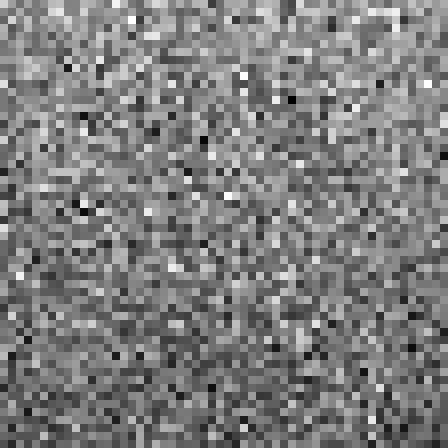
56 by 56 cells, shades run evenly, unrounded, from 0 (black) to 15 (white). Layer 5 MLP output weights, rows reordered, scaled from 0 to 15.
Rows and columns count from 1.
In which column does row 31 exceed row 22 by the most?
30
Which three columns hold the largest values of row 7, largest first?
39, 47, 26
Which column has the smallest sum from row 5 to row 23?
37
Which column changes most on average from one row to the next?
22
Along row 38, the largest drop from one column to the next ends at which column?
29
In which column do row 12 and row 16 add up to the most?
8
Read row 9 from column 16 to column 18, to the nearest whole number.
12 8 13
